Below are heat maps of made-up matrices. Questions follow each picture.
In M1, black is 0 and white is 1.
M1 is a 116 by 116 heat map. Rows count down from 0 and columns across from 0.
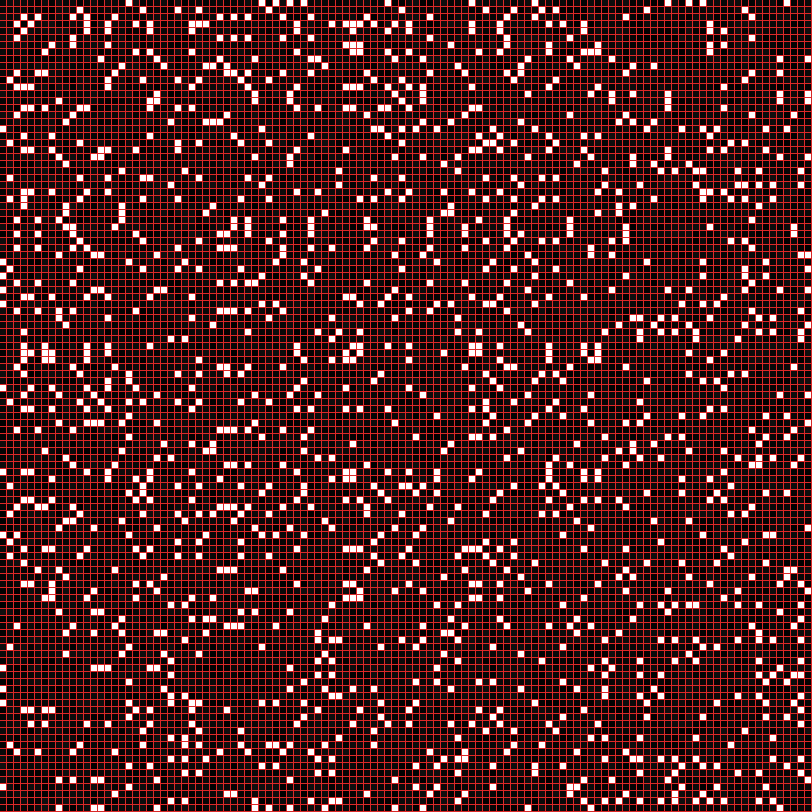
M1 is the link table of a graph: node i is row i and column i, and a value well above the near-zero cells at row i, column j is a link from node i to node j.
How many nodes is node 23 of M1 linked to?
7
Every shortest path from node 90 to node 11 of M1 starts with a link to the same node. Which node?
node 45
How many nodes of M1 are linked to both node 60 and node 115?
8
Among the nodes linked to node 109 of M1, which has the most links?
node 21
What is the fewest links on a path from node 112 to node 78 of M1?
3
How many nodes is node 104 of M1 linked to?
8
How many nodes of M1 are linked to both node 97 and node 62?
7
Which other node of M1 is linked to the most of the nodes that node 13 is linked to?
node 22
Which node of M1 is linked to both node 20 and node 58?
node 69
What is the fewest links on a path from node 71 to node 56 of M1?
2
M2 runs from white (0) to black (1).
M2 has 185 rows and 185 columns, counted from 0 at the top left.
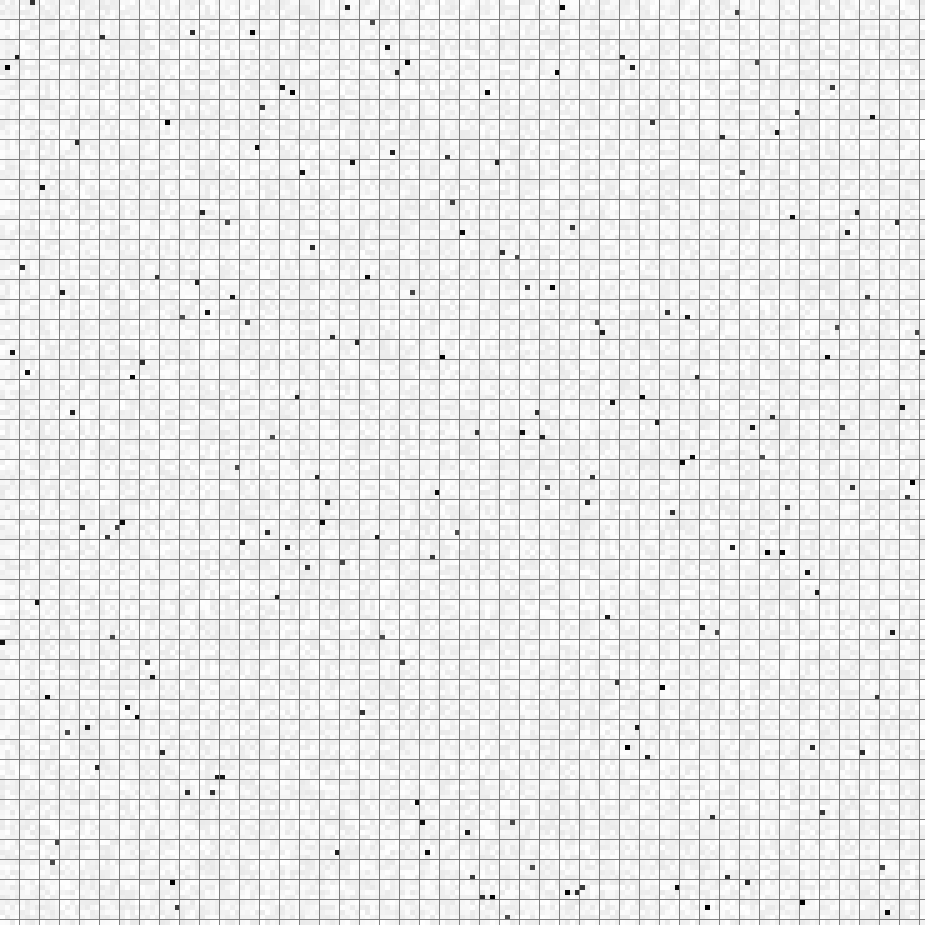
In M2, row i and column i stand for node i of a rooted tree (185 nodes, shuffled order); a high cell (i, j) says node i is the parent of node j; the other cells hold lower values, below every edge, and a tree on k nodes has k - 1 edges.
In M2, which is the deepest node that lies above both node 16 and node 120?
97
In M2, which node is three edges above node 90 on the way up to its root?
158
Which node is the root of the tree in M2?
18
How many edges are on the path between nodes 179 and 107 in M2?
5
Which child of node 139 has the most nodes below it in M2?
175
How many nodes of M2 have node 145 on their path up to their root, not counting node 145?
10
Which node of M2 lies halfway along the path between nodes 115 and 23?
146
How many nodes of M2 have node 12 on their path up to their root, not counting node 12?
7
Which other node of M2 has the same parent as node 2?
184
